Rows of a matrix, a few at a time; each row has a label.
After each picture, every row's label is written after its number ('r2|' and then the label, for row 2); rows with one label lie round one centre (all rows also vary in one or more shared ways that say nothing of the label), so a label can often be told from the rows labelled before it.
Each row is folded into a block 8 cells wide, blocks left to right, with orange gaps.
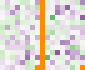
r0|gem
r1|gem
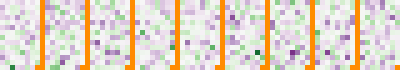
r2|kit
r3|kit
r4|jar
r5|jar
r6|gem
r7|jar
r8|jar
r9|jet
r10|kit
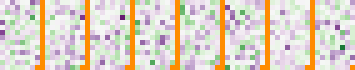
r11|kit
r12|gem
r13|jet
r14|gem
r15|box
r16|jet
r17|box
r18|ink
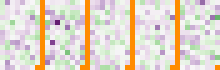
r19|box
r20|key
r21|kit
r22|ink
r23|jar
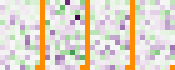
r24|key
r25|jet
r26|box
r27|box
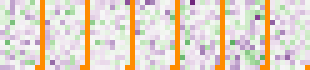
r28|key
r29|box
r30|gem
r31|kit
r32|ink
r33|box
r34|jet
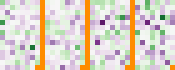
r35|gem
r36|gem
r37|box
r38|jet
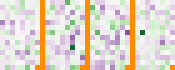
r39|jar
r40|jar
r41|jar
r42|jar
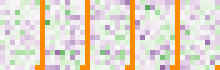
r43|key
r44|key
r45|gem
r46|jet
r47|key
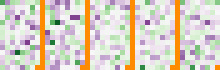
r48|box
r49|kit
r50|jet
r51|jar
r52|kit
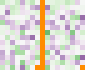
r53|ink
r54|jet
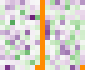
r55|key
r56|ink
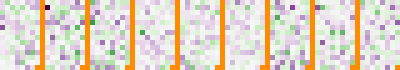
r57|ink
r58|jet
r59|gem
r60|jar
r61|kit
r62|ink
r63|kit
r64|gem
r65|jet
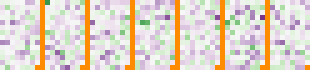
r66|jar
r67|jet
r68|jet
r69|gem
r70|ink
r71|gem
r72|gem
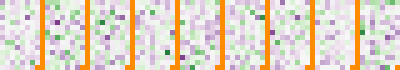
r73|ink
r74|box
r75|gem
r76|jar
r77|kit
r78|key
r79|key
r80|jet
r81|jar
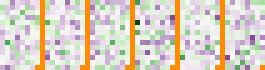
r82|key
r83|kit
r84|kit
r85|gem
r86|gem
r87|kit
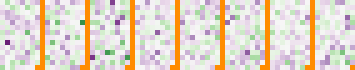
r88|gem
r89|box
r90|kit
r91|jet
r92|jar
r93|jet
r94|jet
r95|box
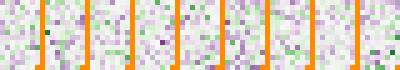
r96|jar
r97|jet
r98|jar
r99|box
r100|box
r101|box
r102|box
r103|box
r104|jar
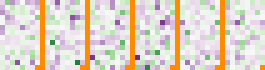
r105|key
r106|ink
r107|kit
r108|kit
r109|box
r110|jet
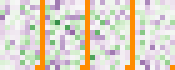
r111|ink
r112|jar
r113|gem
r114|box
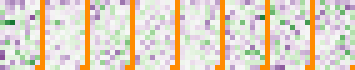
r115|kit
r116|kit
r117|gem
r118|kit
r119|ink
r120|key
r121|box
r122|ink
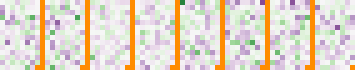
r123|key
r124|jar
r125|box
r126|box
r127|jet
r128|ink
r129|jet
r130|jet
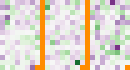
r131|kit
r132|ink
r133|jet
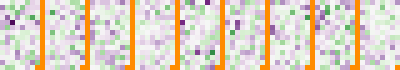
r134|jet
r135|kit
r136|kit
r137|gem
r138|box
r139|jar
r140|key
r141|ink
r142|key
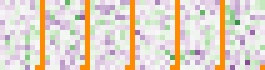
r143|jet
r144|ink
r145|gem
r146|key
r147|gem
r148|kit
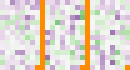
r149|gem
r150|kit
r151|jet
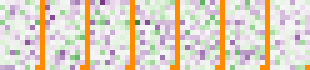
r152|key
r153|jet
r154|kit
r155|key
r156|jar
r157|jar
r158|jar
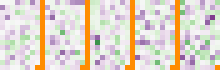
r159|jet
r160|gem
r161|jet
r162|jar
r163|jet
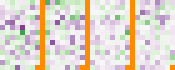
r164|ink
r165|box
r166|box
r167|gem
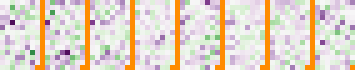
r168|box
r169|jet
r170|jet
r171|jar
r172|jet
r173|jet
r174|kit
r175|gem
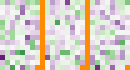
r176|kit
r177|kit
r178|kit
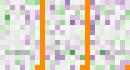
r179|jet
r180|jet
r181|kit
